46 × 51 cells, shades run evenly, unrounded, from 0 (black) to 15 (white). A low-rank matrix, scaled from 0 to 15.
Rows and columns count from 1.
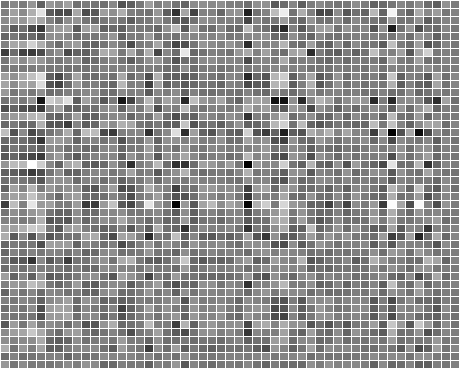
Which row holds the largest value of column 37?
17
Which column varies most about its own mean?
44
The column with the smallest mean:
28
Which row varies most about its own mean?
26
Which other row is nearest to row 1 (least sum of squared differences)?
39
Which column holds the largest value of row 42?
4
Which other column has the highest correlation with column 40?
8
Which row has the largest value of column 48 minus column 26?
7
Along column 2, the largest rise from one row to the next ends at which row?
21
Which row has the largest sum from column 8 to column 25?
13
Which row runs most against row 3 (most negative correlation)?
22
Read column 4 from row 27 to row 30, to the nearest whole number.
9 8 12 5
